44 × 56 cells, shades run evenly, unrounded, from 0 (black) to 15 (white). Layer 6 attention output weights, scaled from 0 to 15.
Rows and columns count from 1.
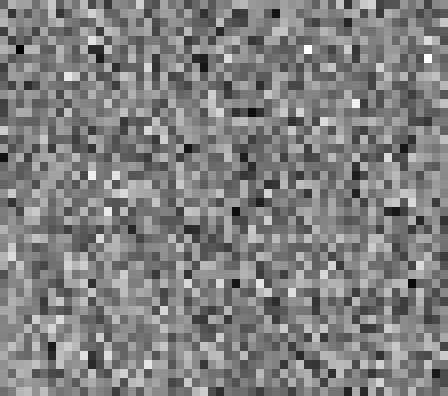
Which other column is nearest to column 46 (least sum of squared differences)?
31
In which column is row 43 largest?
48
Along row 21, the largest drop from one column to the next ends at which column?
15
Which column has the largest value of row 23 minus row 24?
50
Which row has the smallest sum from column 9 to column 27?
26
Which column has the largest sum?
49
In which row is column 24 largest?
32
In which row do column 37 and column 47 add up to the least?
10
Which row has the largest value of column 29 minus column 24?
17
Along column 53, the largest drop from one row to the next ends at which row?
25
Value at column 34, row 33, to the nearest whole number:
12
